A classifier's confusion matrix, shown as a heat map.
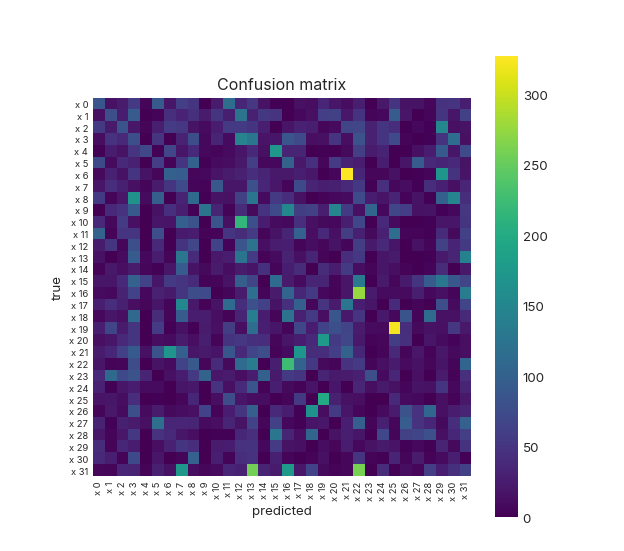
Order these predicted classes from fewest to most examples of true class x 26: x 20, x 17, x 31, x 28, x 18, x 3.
x 17, x 31, x 20, x 3, x 28, x 18
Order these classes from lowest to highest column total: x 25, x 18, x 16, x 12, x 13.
x 18, x 25, x 16, x 12, x 13
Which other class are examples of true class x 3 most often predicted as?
x 12
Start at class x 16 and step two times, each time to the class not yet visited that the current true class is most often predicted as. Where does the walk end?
x 13
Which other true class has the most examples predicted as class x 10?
x 7
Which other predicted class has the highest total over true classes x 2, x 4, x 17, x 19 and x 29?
x 25
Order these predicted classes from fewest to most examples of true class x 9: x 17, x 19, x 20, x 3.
x 19, x 17, x 3, x 20
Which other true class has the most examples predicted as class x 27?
x 5
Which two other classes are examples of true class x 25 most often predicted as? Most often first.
x 19, x 11
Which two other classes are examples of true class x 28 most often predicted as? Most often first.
x 15, x 18
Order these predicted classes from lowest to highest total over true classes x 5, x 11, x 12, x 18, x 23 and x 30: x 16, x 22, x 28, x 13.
x 28, x 22, x 16, x 13
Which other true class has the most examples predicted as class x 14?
x 23
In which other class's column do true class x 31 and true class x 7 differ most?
x 22
